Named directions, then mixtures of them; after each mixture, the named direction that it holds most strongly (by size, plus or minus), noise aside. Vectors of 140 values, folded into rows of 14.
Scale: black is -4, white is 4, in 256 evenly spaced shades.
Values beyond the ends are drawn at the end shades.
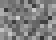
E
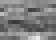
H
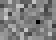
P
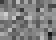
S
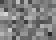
S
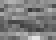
H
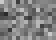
S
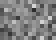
E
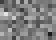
S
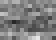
H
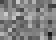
S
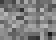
S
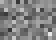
S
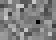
P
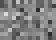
S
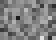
E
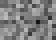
P
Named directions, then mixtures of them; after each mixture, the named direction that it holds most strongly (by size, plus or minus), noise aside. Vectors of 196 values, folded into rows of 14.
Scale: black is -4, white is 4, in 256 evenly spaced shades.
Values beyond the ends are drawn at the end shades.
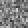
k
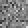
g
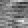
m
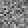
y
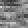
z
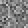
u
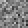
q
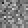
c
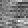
m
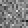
g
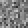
k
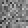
g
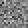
y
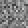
g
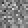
c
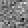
y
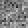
g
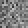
g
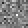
c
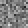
u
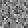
u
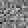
y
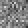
g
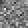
y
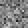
u
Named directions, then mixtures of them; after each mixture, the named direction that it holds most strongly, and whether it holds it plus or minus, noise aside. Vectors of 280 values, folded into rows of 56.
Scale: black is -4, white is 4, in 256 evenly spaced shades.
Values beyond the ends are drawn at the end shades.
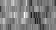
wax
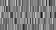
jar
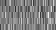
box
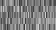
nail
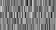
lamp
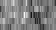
wax, plus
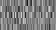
lamp, plus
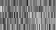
nail, plus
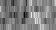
wax, minus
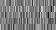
box, minus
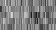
wax, plus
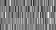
box, plus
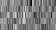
lamp, plus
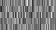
lamp, minus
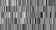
jar, plus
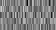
lamp, plus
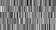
lamp, plus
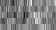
wax, minus
